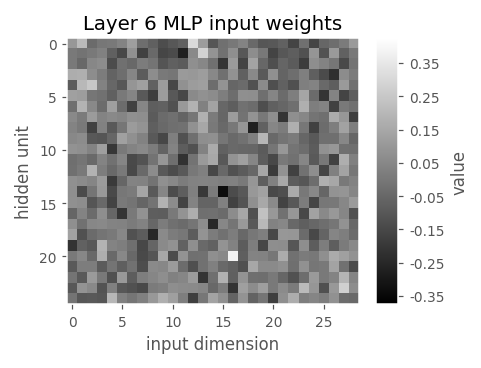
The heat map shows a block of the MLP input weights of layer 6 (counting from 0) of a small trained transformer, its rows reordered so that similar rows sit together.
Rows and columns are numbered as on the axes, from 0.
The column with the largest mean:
27
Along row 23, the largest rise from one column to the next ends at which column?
17
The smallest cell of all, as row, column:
14, 15
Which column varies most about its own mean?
16
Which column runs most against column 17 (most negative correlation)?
18
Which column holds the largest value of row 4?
2
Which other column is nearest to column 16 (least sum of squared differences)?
3
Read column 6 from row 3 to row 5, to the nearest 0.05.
0.05 0.1 0.05
